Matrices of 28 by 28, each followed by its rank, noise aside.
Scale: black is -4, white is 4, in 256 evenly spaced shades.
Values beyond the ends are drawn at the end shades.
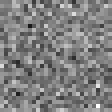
eight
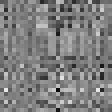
three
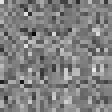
six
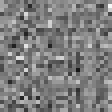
six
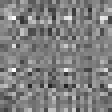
three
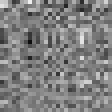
four
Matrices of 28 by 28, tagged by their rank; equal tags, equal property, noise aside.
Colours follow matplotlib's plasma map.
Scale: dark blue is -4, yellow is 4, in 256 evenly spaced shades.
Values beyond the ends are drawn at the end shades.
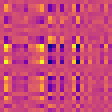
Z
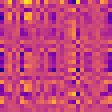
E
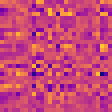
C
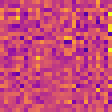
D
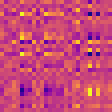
E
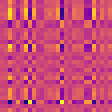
Z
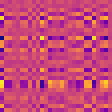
Z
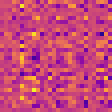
D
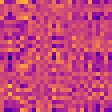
D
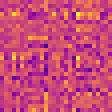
D
